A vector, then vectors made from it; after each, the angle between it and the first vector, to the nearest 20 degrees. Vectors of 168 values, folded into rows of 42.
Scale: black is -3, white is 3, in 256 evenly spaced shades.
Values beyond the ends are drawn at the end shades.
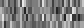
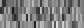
80 degrees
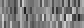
20 degrees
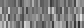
80 degrees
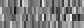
20 degrees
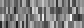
60 degrees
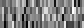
60 degrees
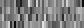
100 degrees
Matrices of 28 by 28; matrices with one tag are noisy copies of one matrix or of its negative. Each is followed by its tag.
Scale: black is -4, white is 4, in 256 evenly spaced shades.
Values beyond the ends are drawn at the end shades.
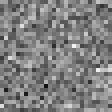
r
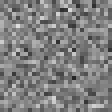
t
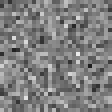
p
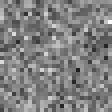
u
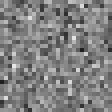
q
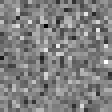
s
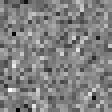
q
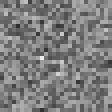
s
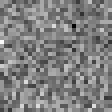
t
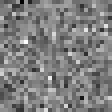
p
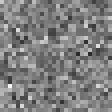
p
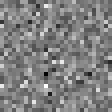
s
